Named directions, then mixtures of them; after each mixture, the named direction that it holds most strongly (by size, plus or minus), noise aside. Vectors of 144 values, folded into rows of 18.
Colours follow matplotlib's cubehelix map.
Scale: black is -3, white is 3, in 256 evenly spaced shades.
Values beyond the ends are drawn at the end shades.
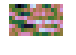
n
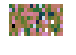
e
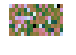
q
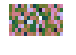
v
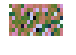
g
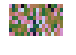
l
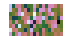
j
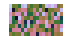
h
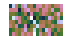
j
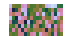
h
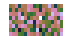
v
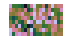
j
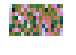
h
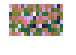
q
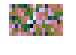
j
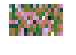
e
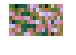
n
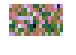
q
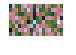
j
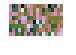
l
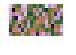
h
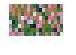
v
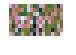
q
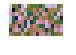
h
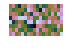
v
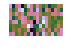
l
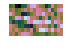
n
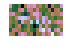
l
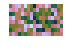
n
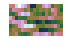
n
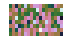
v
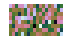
q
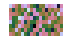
q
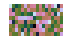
q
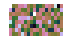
q
